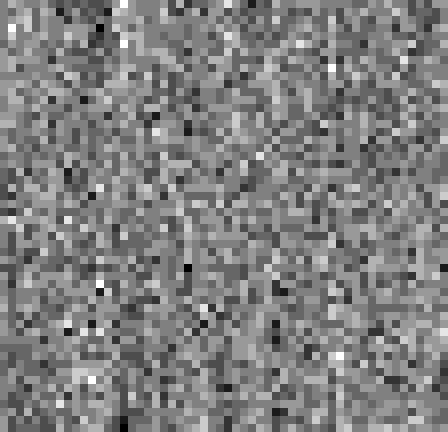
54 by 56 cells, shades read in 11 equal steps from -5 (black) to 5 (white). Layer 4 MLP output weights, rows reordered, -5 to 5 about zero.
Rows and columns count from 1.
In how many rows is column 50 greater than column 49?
15
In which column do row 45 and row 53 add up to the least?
16
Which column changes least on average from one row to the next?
1
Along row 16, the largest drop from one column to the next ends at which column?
7
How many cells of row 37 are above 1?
5
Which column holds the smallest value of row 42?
9
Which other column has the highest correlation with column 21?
3
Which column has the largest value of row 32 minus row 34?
24
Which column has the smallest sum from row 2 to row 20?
43
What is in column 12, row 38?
2
